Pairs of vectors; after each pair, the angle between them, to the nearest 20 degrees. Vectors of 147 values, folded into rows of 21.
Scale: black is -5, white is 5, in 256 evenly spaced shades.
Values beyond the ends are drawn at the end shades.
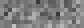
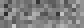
20 degrees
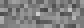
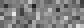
80 degrees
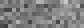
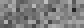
80 degrees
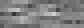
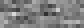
140 degrees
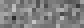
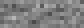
140 degrees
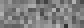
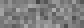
20 degrees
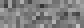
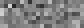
40 degrees
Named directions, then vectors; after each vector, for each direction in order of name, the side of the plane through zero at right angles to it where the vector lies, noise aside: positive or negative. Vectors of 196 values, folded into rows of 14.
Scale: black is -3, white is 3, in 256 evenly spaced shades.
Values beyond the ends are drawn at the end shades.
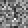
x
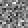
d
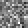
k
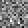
negative, positive, positive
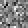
negative, negative, negative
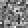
negative, negative, negative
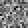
positive, positive, positive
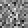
negative, positive, negative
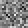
positive, negative, negative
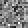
positive, positive, positive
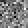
positive, negative, positive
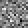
negative, positive, positive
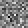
positive, negative, negative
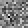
positive, negative, negative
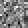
negative, negative, negative
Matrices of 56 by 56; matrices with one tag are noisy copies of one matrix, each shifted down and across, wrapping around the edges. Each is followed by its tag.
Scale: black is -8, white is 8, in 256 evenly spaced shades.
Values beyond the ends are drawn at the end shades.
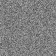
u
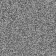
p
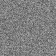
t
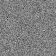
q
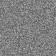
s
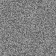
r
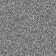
q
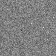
u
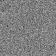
r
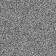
r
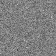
p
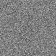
u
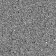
s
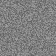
s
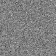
u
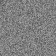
t
